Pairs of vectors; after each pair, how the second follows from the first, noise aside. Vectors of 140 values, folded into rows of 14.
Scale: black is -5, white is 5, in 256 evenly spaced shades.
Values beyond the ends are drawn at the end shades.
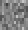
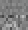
wrapped around, negated, partly zeroed.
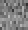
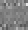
negated, partly zeroed.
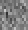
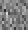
negated.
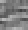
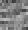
reversed, negated.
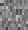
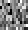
reversed, negated, scaled up.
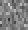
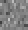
negated, partly zeroed.
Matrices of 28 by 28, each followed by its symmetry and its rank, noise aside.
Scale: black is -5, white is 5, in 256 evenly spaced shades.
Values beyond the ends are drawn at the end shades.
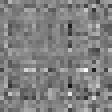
antisymmetric, rank two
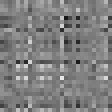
antisymmetric, rank two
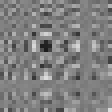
symmetric, rank two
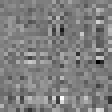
antisymmetric, rank two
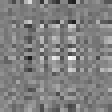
no symmetry, rank one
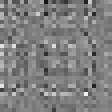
antisymmetric, rank two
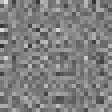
no symmetry, rank three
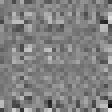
no symmetry, rank two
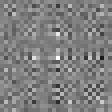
symmetric, rank two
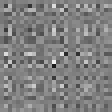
symmetric, rank two
